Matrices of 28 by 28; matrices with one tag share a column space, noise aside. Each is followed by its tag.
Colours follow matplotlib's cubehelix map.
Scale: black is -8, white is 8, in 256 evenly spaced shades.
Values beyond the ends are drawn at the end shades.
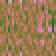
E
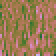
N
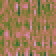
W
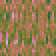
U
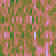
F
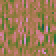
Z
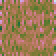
E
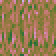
U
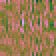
E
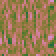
U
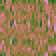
E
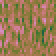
Z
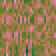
F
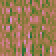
F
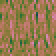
U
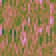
Z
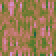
W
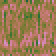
U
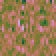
E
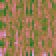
W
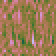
U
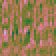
Z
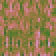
W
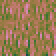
N
